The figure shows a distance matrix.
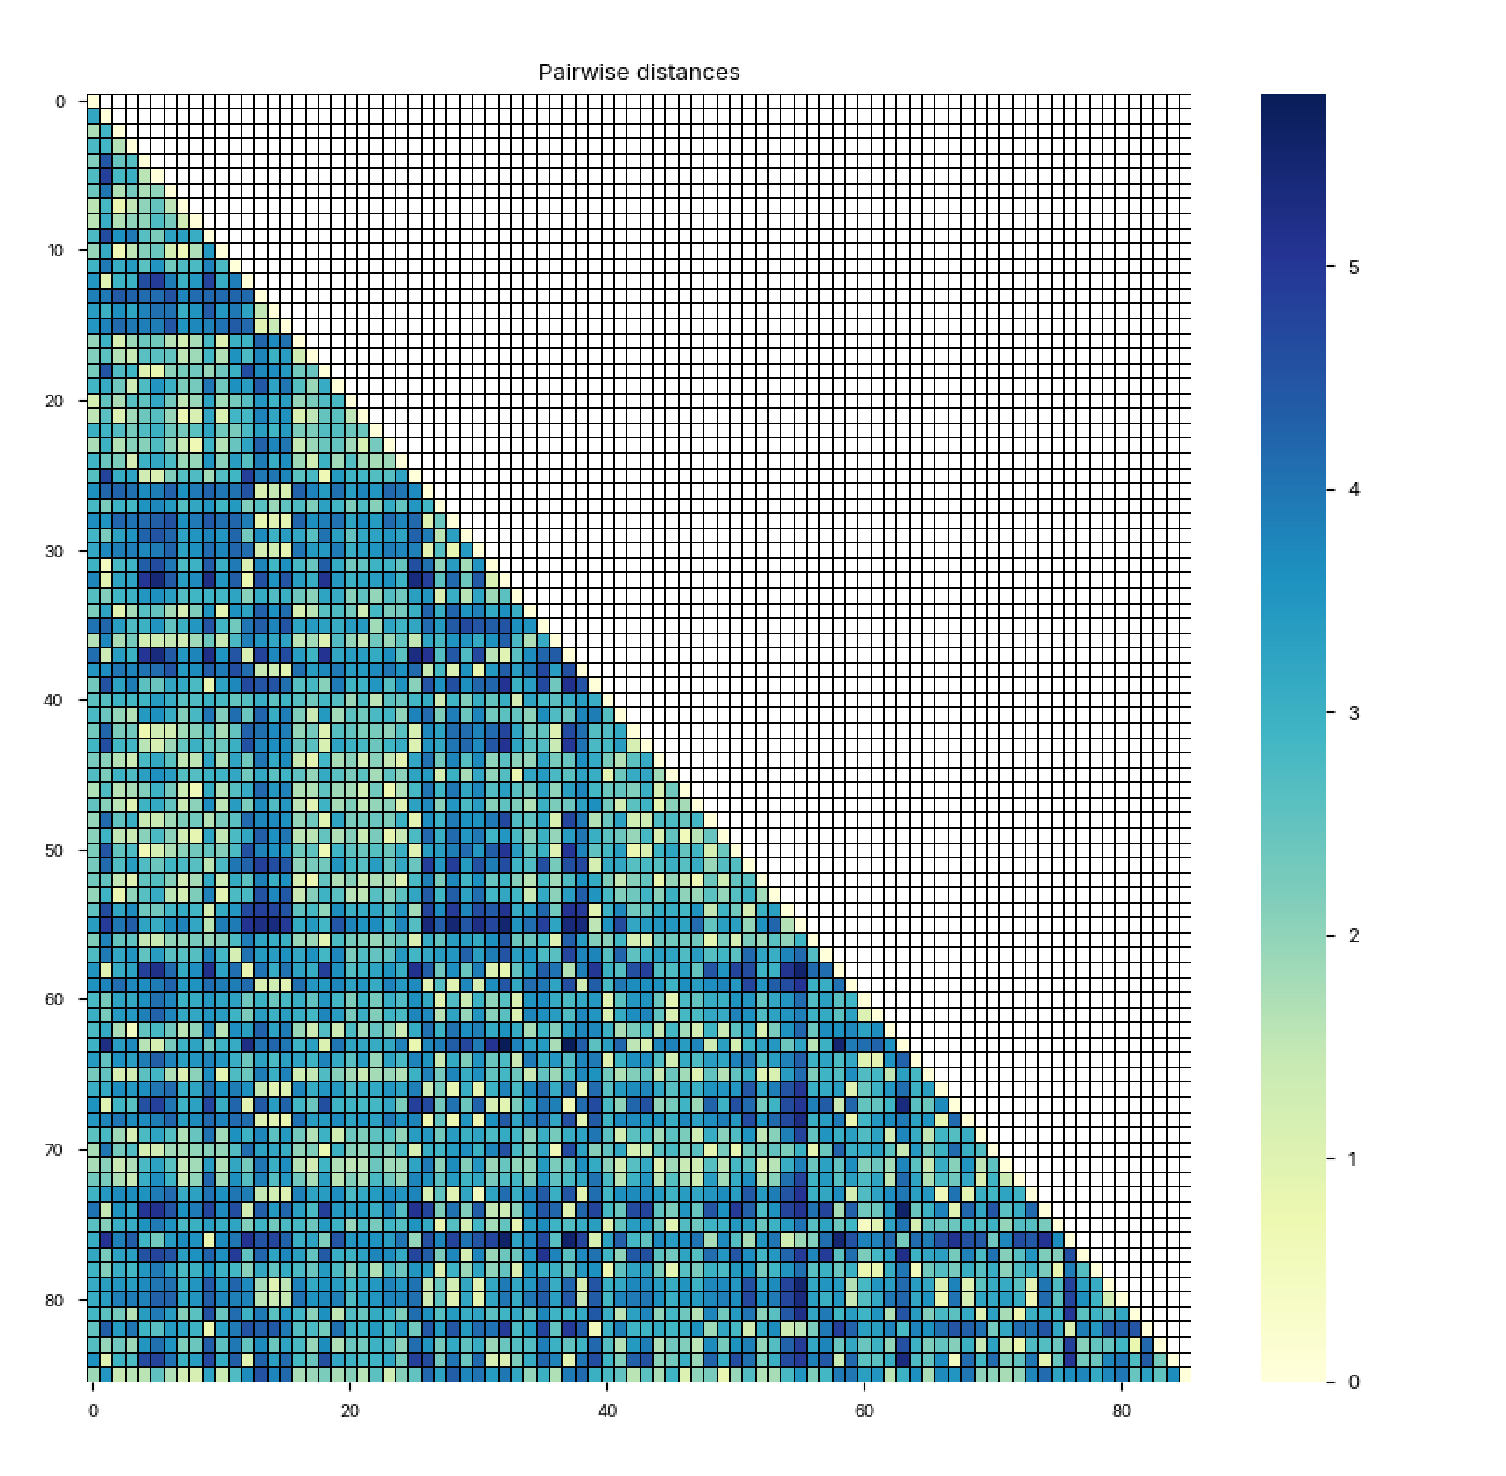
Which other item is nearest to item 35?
22
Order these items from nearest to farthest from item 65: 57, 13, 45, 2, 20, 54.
2, 20, 45, 57, 54, 13
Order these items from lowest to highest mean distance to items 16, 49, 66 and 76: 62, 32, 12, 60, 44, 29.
44, 62, 60, 29, 12, 32
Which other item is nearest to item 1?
31
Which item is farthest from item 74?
63
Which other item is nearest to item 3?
62
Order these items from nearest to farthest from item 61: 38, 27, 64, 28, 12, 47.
64, 27, 12, 47, 28, 38
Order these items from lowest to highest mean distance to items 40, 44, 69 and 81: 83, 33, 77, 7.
83, 7, 33, 77
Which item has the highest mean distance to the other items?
55
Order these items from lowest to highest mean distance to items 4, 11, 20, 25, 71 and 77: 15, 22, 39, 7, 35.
7, 22, 39, 35, 15
